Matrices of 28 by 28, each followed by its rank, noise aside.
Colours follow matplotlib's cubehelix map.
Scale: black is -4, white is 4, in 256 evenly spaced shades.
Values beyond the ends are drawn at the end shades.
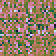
four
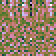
three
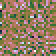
three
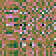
three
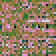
four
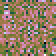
four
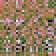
three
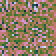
five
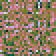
four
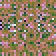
four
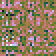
three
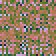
three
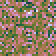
five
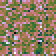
four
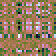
two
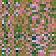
four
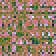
four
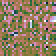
four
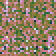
five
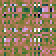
two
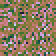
five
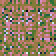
three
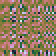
two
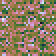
three
